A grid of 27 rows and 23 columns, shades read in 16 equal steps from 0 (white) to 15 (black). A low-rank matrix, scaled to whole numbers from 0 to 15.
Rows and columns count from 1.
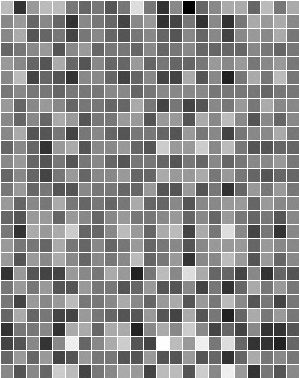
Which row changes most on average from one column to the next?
25
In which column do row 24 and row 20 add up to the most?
11
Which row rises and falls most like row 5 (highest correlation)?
18
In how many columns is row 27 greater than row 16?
6
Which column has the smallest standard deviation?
8
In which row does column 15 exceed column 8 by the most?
1
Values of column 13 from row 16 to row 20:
7 5 8 8 4
